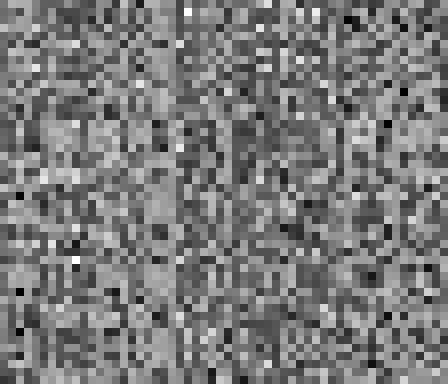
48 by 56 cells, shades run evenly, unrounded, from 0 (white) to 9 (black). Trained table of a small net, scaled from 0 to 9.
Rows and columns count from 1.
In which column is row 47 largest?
27
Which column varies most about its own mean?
10
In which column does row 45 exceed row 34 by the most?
3
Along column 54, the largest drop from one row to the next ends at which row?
5
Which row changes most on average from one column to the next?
45
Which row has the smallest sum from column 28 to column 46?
8
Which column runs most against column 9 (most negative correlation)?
48
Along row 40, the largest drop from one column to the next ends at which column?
50
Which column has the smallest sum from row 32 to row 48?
22
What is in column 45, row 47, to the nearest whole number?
5
